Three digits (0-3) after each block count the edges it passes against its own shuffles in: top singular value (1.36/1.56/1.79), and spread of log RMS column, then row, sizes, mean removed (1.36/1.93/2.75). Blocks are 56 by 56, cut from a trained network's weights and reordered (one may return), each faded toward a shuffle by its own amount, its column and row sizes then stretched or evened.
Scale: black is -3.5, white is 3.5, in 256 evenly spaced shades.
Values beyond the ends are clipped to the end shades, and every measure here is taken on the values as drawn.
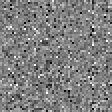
0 1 0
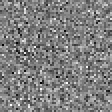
1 1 1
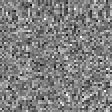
2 0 0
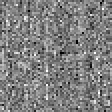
1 1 0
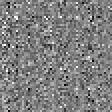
0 2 1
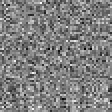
3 0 1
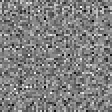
3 0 2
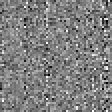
1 2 0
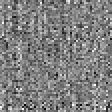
2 0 1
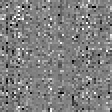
0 3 2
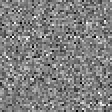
1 0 1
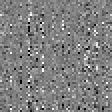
0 3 1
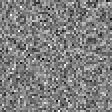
3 0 0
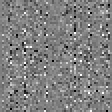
0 3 1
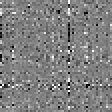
3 2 2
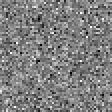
1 1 0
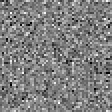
1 2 1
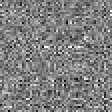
3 0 2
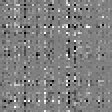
3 3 3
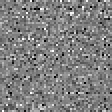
0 0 2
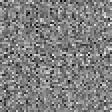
2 1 1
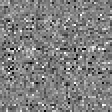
1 1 2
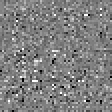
0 2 2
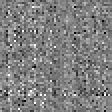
1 2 1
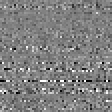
2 0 3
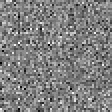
2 1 1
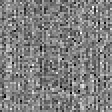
3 1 0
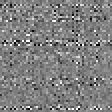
3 2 3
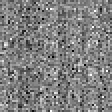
2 0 1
